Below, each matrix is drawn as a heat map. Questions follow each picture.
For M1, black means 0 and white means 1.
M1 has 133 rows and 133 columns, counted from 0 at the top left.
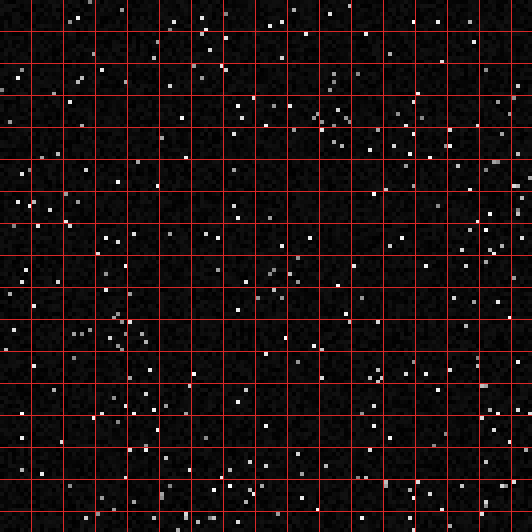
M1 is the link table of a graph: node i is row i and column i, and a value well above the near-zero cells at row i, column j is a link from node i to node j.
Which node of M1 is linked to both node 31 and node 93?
node 101
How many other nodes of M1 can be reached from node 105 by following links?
5
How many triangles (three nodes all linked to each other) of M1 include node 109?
0
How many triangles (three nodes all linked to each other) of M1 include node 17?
0
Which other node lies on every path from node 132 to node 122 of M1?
node 103
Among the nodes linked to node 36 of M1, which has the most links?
node 112
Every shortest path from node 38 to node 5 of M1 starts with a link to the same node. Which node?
node 14
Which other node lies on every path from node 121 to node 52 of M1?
node 129
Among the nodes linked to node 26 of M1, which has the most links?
node 59
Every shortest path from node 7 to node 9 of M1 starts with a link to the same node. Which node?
node 42
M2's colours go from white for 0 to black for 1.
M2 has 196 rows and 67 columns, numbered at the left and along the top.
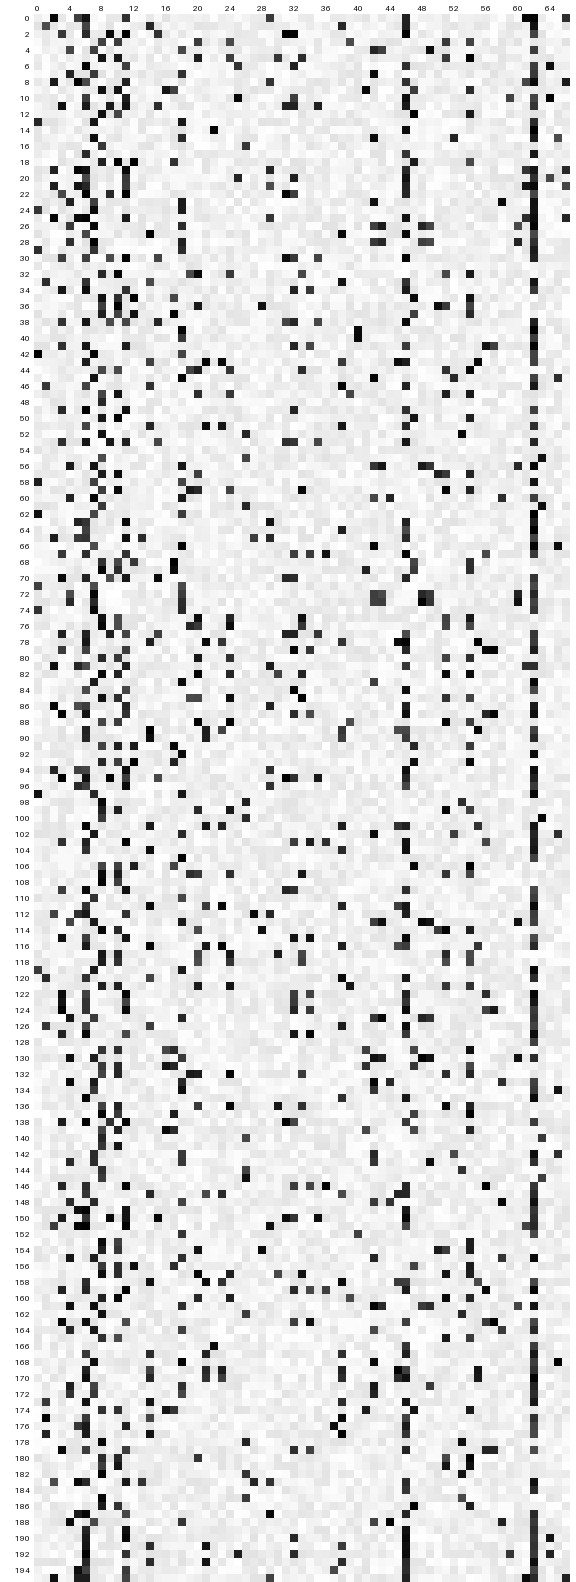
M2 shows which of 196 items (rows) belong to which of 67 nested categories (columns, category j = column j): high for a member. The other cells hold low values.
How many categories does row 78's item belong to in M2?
9
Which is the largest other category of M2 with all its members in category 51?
20
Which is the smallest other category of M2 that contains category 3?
32
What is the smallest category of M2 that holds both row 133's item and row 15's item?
42
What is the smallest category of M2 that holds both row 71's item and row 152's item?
18
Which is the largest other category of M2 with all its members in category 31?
9
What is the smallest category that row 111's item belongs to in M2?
45
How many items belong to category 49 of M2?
12
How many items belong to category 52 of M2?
4
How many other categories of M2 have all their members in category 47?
4
